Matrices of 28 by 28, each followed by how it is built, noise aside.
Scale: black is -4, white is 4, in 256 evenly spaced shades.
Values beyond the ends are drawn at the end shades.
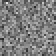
noise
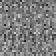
repeating columns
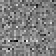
uneven rows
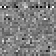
uneven rows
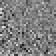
lower triangular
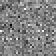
uneven rows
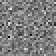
low rank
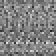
repeating columns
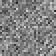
Hankel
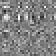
low rank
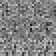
repeating columns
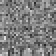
blocks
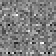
uneven rows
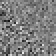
lower triangular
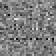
uneven rows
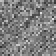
Hankel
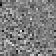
lower triangular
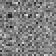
blocks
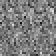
repeating columns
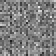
blocks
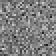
noise
